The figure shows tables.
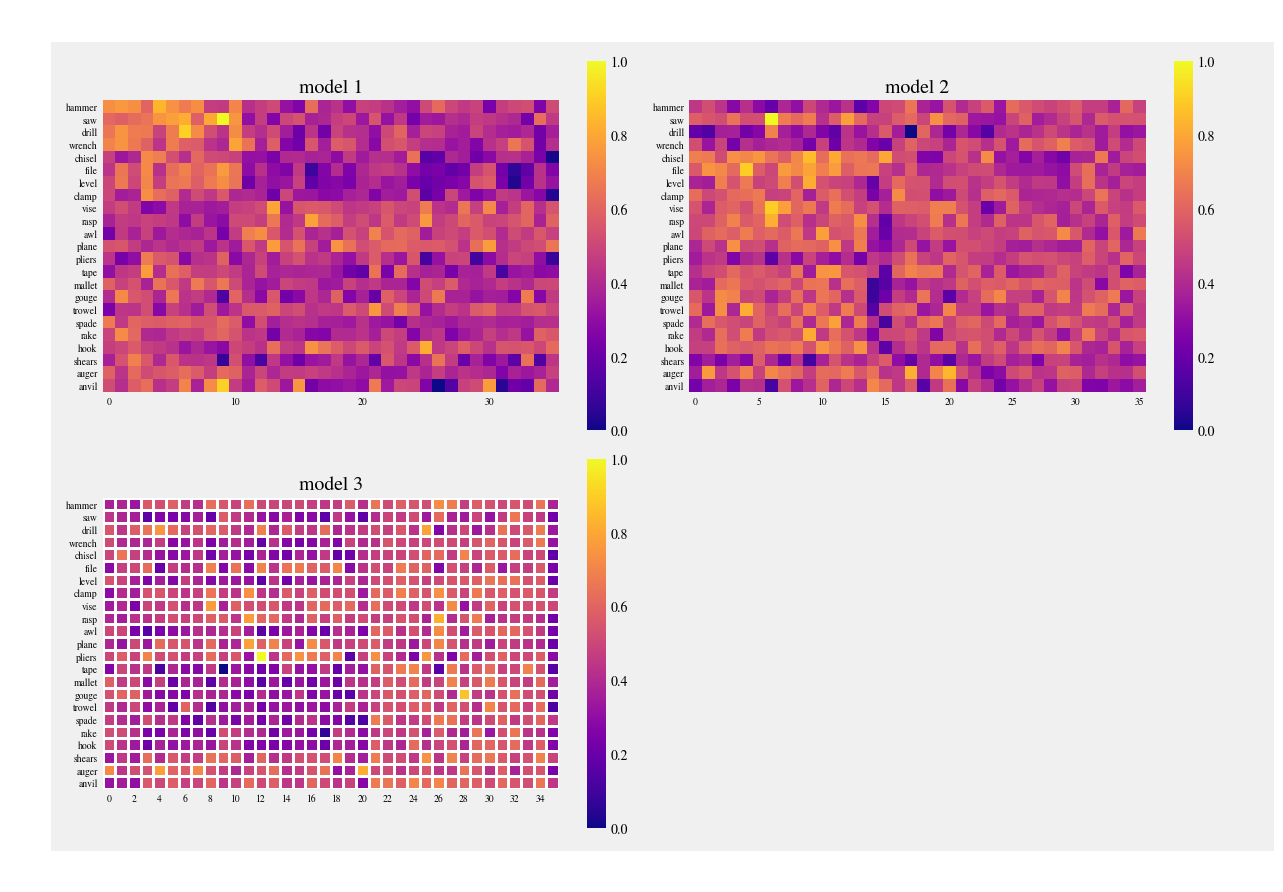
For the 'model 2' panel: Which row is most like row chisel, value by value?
file
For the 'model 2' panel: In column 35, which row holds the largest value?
awl
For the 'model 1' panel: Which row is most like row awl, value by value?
trowel
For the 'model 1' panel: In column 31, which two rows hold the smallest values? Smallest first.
anvil, tape
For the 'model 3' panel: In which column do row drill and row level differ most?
12
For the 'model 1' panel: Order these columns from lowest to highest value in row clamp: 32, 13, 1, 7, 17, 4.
13, 17, 1, 32, 7, 4
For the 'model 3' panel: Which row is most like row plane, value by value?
rasp
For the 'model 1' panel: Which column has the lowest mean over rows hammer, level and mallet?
24
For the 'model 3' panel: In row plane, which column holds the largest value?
11
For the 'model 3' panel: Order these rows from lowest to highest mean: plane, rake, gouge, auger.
rake, gouge, plane, auger
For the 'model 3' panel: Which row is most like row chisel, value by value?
gouge
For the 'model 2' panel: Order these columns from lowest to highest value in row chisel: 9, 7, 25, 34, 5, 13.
25, 34, 7, 13, 5, 9
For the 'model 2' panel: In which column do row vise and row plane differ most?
6
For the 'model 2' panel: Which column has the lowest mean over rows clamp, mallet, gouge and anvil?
14
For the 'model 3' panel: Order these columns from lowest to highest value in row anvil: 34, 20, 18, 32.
20, 18, 32, 34
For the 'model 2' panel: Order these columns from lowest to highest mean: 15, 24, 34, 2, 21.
15, 34, 24, 21, 2
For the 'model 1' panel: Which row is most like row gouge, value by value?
shears
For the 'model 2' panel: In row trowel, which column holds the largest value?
4
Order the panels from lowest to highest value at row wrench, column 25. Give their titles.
model 2, model 1, model 3
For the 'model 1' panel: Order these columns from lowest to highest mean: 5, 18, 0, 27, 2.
27, 18, 0, 2, 5
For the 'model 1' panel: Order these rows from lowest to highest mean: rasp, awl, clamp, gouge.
clamp, gouge, awl, rasp
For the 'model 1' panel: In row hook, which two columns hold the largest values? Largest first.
25, 16
